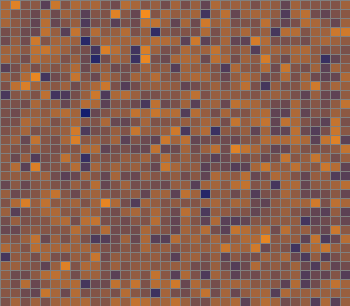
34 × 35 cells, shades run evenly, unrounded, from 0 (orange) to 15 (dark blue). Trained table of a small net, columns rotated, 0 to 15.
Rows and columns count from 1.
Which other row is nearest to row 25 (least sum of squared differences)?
31
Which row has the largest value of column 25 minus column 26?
5
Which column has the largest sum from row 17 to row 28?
21
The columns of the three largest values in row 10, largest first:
27, 13, 19
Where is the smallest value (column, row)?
15, 2
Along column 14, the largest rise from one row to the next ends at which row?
6
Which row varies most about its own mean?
7
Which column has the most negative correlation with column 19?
18
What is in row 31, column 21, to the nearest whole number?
11
